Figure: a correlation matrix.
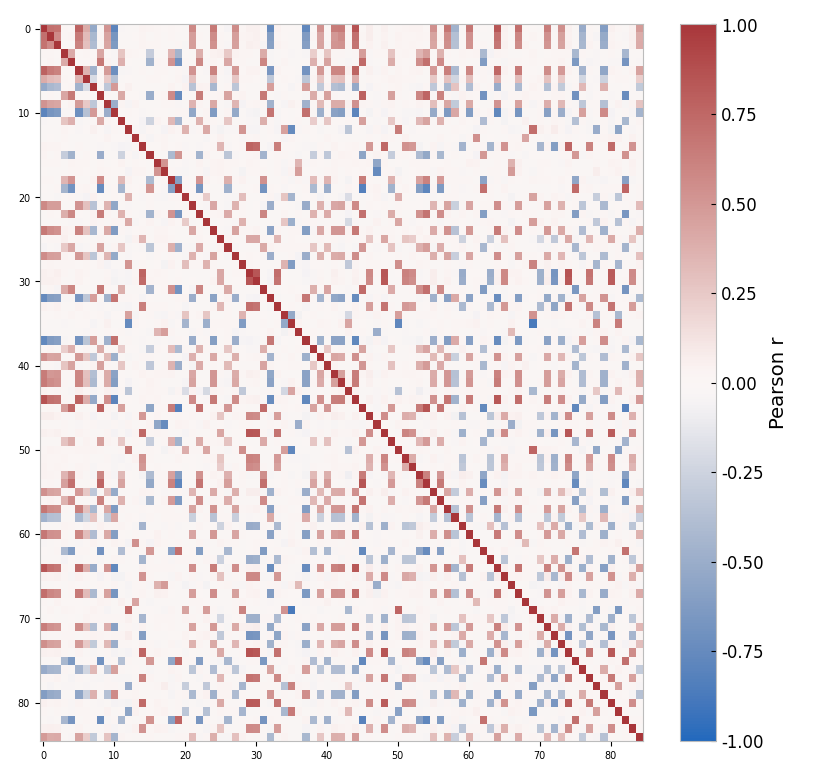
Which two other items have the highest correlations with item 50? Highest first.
69, 12
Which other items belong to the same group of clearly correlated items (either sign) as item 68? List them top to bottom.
13, 61
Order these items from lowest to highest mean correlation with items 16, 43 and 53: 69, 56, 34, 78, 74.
69, 34, 74, 78, 56
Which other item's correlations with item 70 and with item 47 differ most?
17
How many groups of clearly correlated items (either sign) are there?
6
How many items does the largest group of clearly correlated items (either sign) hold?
28
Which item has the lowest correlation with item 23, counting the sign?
35
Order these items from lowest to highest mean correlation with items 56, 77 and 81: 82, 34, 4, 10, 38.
82, 34, 10, 38, 4
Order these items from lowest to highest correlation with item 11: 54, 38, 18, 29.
29, 38, 18, 54
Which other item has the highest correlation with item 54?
45
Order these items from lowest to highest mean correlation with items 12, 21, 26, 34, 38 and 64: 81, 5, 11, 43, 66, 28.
81, 43, 66, 11, 28, 5
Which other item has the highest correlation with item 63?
72
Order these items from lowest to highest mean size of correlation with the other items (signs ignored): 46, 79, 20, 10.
20, 46, 79, 10
